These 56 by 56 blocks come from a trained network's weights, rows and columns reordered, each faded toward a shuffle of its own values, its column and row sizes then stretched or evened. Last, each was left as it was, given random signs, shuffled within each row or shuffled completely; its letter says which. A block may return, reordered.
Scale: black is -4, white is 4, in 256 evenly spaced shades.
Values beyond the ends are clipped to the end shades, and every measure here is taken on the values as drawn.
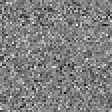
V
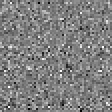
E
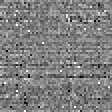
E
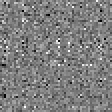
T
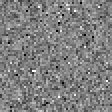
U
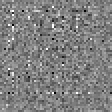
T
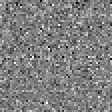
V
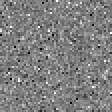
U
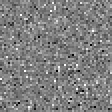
U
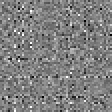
E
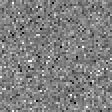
U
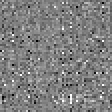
E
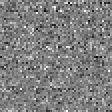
V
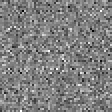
V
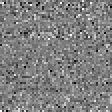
V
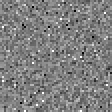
U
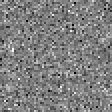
U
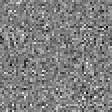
E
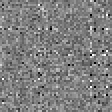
T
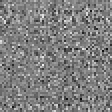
E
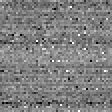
V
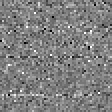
V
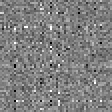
E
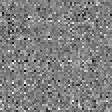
E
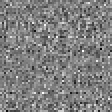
E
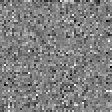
E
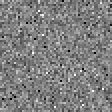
U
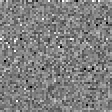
V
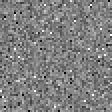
U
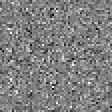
T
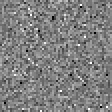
U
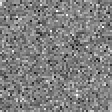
U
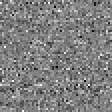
V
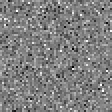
U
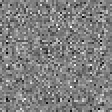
E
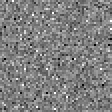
U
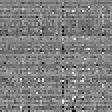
E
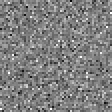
U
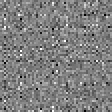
E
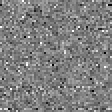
V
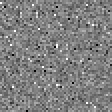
U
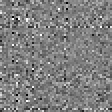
T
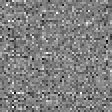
E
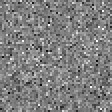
U
